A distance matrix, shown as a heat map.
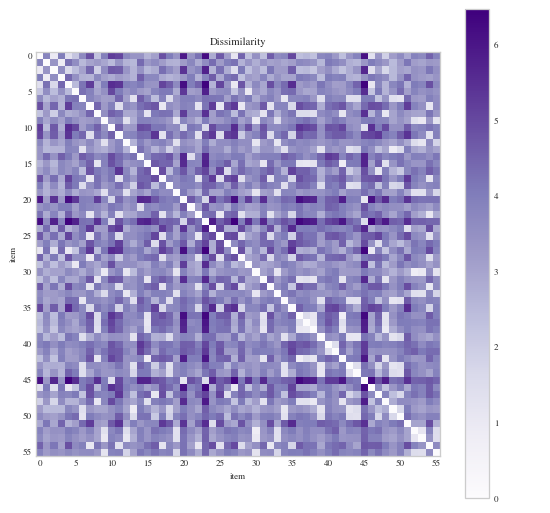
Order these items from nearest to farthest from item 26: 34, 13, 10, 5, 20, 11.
13, 34, 5, 10, 20, 11
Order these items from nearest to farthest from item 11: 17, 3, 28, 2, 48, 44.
17, 28, 3, 44, 48, 2
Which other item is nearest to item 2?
0
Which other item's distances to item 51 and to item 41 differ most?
40
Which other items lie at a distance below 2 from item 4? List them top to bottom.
0, 2, 27, 46
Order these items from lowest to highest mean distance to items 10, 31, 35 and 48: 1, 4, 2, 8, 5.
8, 1, 2, 5, 4
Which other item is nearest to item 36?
42
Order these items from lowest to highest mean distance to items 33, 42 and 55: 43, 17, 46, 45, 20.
46, 43, 17, 20, 45
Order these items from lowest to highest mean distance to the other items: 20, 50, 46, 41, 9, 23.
9, 50, 46, 41, 20, 23
